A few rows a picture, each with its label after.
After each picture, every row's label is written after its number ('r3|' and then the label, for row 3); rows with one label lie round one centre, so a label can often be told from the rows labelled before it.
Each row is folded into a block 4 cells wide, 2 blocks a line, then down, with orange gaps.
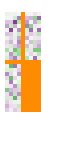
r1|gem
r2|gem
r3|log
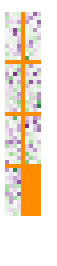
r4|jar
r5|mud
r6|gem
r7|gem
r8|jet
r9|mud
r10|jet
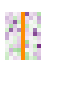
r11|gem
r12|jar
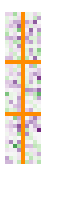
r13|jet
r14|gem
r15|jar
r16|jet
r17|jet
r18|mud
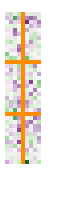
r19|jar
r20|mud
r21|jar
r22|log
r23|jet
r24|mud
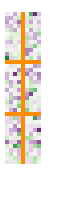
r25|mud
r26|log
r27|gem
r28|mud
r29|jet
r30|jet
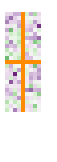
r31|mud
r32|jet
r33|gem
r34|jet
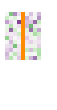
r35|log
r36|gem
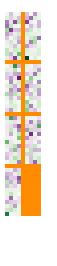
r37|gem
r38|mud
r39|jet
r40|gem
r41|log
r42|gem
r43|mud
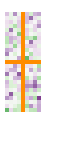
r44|log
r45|mud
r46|mud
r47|jar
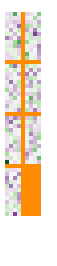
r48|jet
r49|jar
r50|log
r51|gem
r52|mud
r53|log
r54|gem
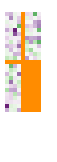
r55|jar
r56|jet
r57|log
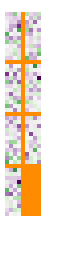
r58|jet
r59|gem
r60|gem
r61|jet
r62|mud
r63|log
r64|jet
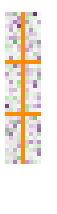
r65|jet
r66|log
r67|log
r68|jar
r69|gem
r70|jet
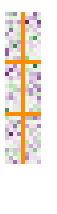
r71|log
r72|mud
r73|mud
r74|jet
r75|gem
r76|log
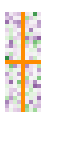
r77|mud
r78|jet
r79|log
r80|jar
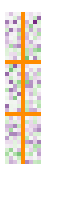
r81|gem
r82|gem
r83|log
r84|gem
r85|gem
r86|jet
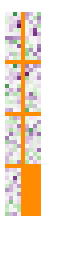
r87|jet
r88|jar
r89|jet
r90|mud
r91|log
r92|gem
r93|gem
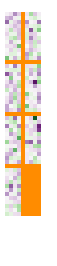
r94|mud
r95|log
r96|log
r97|jar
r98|log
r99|jet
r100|gem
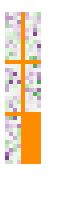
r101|mud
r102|jar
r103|gem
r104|jet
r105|log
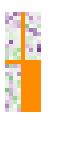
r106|mud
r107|jar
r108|log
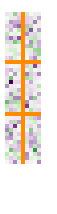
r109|jet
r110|gem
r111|gem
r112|log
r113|gem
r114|log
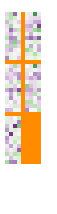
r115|log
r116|jet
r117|jet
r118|jet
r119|gem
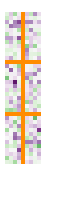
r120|jet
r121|log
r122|jar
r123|gem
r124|jar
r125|jet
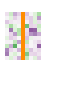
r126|log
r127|jar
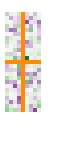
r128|jar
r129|mud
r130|jar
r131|gem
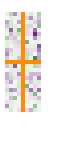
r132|log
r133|jar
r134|log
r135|jet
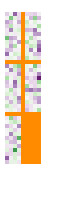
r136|log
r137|jar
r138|jar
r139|jet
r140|log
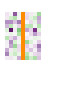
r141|log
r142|jar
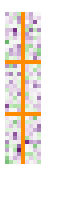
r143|jar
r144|gem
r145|log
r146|jar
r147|jar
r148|jet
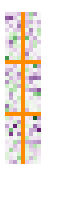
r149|mud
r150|log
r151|mud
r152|jet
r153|gem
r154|jet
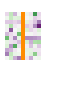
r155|log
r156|jet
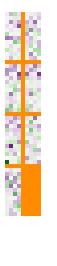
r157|jet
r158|gem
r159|mud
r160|mud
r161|mud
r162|log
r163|gem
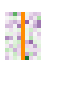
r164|jet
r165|mud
